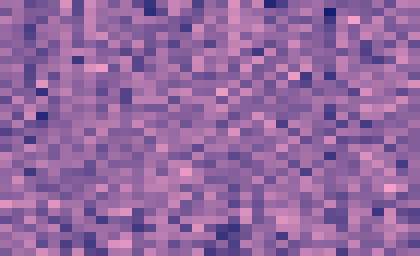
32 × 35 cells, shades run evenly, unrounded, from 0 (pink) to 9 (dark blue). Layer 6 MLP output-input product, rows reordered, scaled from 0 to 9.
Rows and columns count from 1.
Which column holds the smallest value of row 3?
30
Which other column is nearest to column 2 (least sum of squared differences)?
27
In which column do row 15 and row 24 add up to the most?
4
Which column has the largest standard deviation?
20
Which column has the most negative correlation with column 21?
35
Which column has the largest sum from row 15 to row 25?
28
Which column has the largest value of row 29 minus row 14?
19
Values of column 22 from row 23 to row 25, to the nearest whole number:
2 5 5
